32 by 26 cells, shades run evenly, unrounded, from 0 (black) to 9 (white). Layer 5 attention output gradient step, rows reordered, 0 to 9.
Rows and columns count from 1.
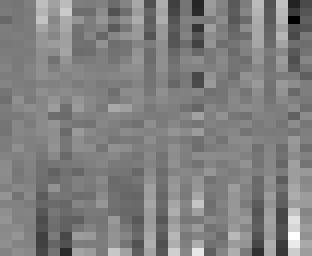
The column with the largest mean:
25
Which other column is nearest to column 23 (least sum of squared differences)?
13
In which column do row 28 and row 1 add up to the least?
17
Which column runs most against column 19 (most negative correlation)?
21
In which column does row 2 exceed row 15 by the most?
6
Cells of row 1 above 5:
8
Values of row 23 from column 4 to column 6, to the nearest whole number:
4 4 4
